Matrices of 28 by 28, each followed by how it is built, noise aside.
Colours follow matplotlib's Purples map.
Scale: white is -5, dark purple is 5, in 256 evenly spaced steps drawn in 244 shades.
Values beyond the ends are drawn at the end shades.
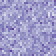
Hankel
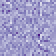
low rank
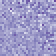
upper triangular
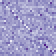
diagonal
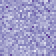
repeating rows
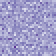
repeating rows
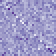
diagonal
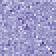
diagonal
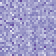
repeating rows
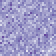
Hankel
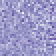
upper triangular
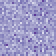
repeating rows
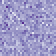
diagonal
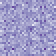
repeating rows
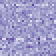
uneven rows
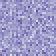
repeating rows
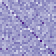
diagonal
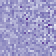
upper triangular
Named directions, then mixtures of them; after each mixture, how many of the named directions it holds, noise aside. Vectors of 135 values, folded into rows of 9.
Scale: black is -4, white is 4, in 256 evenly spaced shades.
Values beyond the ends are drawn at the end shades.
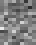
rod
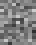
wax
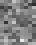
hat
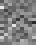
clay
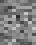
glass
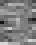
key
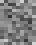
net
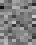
two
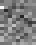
two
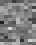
two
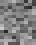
three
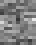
three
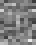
two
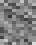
one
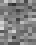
two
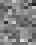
one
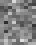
one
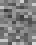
two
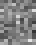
two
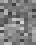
two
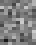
two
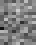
one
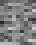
two
